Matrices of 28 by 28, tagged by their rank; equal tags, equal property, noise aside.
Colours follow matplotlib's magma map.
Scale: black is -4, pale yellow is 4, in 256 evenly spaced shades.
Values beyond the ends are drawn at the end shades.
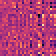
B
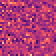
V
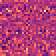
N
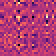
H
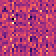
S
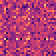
S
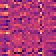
H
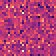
N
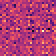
S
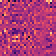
S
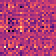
H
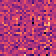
S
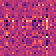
B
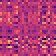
B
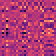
H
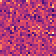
V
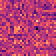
N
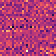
S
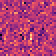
V
